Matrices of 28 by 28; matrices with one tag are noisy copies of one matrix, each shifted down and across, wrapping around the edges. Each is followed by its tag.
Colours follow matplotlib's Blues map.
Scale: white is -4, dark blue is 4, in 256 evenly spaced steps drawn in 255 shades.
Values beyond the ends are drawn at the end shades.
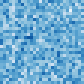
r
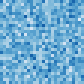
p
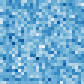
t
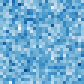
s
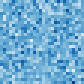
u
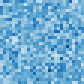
u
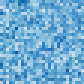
r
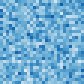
p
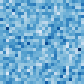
s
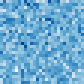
t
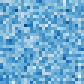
t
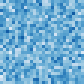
u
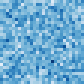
s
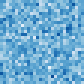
u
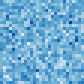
p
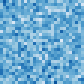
r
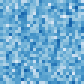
u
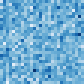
r
